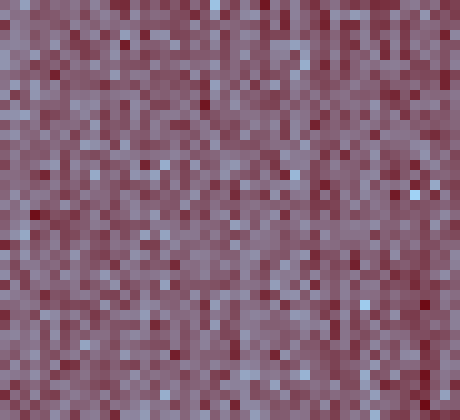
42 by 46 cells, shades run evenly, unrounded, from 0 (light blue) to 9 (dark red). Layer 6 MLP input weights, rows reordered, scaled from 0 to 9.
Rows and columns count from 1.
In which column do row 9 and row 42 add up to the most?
45
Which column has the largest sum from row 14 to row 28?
32
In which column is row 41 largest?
43
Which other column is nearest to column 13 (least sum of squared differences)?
9
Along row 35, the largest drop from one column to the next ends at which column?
25
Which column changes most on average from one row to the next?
1
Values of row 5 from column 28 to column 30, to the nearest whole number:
3 3 2
